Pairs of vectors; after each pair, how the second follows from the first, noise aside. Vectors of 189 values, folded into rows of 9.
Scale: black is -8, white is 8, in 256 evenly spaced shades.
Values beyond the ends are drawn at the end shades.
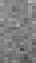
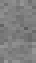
wrapped around, shrunk.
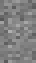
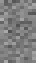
negated.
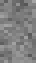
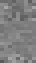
reversed, negated, partly zeroed.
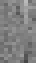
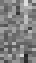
scaled up.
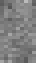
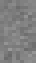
wrapped around, shrunk.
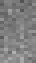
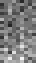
scaled up.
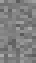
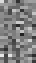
scaled up.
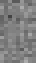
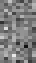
reversed, scaled up.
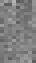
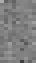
reversed, negated, partly zeroed.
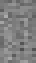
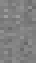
wrapped around, negated, shrunk.
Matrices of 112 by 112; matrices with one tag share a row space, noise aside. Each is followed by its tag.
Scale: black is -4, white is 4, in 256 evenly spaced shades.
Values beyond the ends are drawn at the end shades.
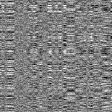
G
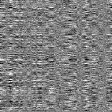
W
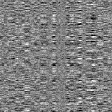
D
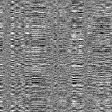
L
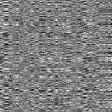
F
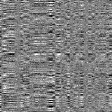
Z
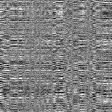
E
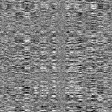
D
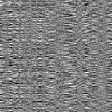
W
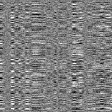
L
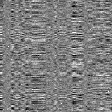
L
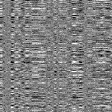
L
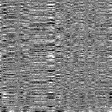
Z
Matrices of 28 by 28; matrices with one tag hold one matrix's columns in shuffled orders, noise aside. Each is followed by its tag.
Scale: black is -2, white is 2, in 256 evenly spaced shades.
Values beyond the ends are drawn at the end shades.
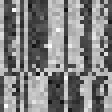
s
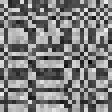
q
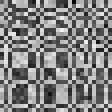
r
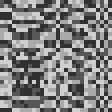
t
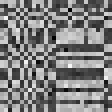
q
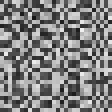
t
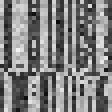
s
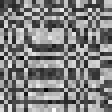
q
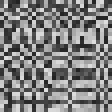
q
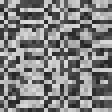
t
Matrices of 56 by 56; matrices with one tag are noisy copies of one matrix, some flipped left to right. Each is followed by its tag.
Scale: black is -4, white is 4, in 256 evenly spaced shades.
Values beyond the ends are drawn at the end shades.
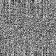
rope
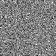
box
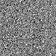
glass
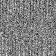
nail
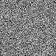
box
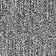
nail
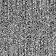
nail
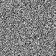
box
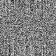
rope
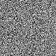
glass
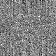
rope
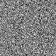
glass
